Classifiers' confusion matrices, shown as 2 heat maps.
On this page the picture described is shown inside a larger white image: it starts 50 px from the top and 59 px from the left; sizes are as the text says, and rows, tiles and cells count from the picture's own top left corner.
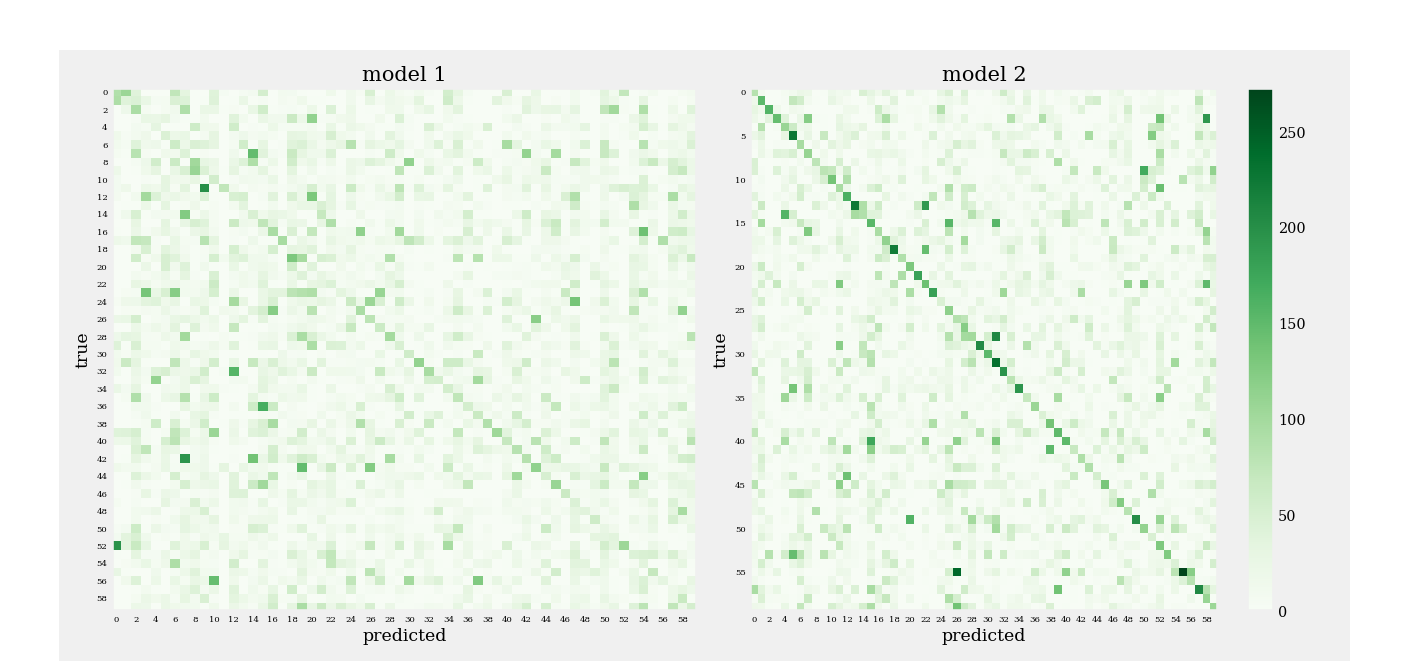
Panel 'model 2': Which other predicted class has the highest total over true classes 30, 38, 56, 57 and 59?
15
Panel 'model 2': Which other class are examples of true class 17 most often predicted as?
27
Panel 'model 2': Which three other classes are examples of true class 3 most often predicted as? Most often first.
58, 52, 7
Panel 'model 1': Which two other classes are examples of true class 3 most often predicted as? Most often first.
20, 18
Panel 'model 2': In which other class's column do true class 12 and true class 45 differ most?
11
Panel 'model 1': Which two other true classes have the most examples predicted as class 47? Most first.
24, 12
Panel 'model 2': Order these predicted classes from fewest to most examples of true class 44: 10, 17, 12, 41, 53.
53, 17, 10, 41, 12
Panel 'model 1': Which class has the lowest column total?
11
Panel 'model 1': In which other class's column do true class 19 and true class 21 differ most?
18
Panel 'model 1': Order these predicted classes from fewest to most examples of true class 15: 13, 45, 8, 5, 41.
41, 13, 5, 8, 45
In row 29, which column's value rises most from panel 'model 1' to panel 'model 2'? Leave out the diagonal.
11
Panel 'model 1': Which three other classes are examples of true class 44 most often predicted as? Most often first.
54, 41, 16
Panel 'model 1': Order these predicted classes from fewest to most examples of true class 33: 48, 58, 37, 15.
58, 15, 48, 37
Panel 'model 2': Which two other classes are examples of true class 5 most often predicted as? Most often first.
51, 43
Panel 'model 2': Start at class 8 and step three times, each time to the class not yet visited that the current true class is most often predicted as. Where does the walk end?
25
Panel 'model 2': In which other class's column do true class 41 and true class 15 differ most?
38
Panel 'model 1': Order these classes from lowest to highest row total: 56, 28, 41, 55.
55, 41, 28, 56
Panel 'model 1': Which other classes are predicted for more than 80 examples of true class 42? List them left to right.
7, 14, 28
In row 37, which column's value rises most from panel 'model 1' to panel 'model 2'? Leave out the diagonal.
27
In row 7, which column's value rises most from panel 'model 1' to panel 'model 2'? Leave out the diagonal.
52
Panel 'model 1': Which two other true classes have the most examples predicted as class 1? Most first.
0, 31
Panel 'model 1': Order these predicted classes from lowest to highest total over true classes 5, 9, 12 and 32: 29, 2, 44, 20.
2, 44, 29, 20
